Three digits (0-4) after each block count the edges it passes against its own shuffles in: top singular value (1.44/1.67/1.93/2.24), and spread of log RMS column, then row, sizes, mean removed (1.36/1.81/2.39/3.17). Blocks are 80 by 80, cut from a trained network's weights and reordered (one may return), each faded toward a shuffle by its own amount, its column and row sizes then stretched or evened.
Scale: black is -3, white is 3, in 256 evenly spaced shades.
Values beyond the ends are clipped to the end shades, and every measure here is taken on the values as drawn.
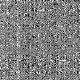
2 1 3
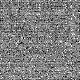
1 1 0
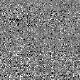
1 3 3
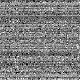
4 1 1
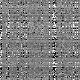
4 4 3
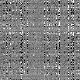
3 4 2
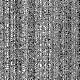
4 3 1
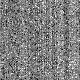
2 0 0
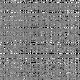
3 2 4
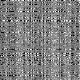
4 0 4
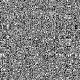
2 1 1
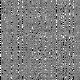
2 4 0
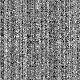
4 1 1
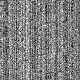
4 1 0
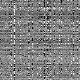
4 4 1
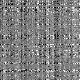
4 2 4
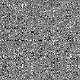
1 3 3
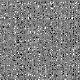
0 3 3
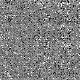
0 2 1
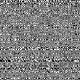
3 0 4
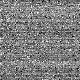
2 0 0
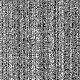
4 2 2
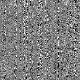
0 4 0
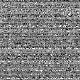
3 0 3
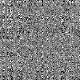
1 3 2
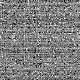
2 1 1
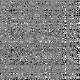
2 3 3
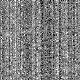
4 3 2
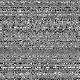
3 1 4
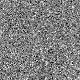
0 0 1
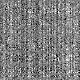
4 0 3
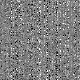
0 4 0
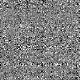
1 3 3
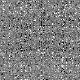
0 3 1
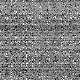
3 3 1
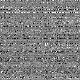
2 1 4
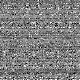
2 1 3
